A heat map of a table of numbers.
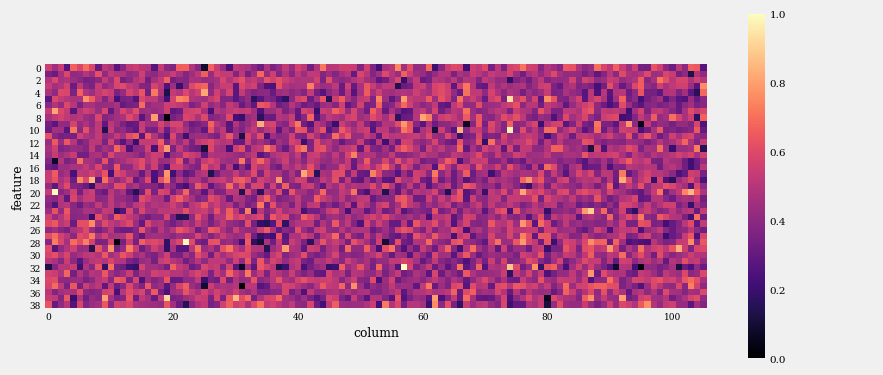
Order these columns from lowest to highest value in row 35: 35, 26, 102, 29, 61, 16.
35, 102, 29, 26, 16, 61
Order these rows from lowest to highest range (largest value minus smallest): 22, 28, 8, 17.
22, 17, 8, 28
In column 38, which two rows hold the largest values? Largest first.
29, 19
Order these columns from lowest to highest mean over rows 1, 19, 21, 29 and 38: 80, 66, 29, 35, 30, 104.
80, 66, 35, 30, 104, 29
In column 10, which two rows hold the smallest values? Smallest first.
17, 7
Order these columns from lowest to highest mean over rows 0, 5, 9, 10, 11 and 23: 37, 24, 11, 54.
11, 37, 24, 54
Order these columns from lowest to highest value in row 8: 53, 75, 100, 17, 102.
102, 53, 75, 100, 17
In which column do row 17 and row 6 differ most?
41
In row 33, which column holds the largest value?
87
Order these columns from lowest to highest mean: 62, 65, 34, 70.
70, 65, 34, 62
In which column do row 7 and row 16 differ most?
1
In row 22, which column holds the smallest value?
103
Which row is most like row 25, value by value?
27
